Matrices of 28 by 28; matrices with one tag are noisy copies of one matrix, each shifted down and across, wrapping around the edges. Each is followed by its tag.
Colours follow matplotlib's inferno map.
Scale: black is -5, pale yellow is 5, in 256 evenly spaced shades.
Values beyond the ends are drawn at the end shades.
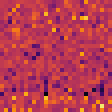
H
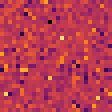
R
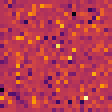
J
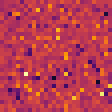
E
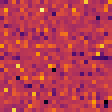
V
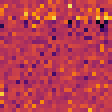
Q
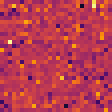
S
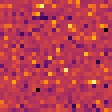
V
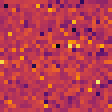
S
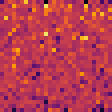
H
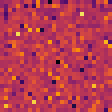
R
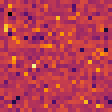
S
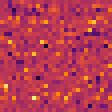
V
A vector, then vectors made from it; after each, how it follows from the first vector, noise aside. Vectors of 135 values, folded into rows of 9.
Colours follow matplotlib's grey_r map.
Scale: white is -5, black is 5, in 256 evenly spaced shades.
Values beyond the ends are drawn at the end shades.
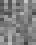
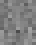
wrapped around, negated, shrunk.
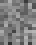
reversed, negated.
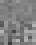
reversed, negated, partly zeroed.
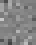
negated, partly zeroed.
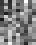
scaled up.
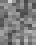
reversed, negated.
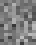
wrapped around, negated.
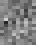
wrapped around, negated.
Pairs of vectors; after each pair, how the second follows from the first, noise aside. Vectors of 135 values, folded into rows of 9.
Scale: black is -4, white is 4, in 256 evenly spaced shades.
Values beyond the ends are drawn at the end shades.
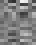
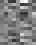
copied.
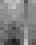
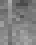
reversed, shrunk.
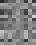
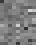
wrapped around, negated, partly zeroed.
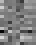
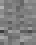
shrunk.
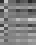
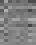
shrunk.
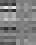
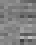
reversed, shrunk.
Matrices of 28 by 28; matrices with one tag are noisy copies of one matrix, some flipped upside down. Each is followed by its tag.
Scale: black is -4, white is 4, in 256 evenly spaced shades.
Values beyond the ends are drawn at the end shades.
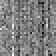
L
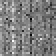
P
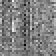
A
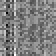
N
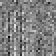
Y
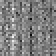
P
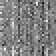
L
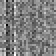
N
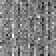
L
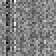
N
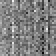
L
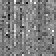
Y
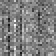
Y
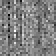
Y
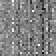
L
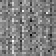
P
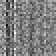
N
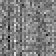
Y
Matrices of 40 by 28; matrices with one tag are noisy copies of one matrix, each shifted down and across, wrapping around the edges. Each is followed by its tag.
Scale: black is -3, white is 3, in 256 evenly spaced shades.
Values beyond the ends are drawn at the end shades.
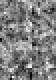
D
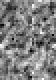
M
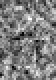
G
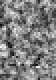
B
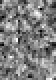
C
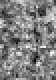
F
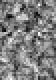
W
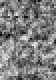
M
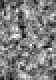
B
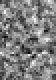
W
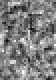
G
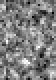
C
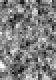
C
